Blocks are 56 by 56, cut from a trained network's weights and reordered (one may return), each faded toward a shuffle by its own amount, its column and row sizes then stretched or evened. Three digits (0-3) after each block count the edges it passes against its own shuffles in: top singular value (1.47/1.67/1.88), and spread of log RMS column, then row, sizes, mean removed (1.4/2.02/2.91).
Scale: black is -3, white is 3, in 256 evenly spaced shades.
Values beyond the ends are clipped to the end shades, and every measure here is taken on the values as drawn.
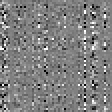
2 3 2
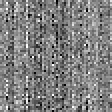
3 2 1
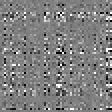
2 3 3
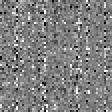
0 3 1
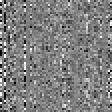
3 3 0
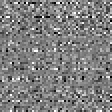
2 1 3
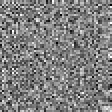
3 1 0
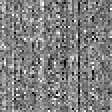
3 2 1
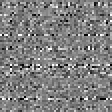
2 0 3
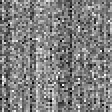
3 1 0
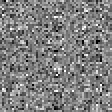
2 2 1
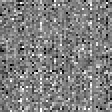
0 2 1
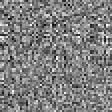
3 1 1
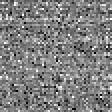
0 0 0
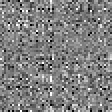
2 2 2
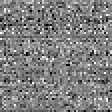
0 1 2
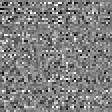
0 1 3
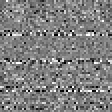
3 0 3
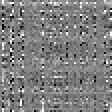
2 3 1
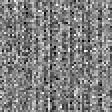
3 0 0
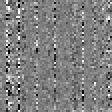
1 3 0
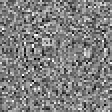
2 1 0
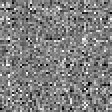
1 2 2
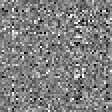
0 2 1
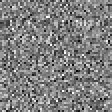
1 0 1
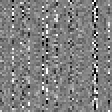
2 3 0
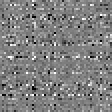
0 2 3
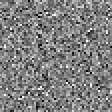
0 1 0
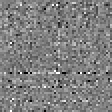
1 1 2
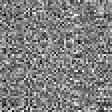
2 1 1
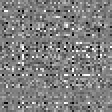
1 2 3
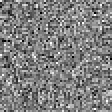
1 0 0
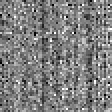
2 1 1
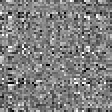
3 2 2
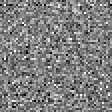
0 0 1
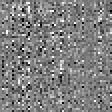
0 3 1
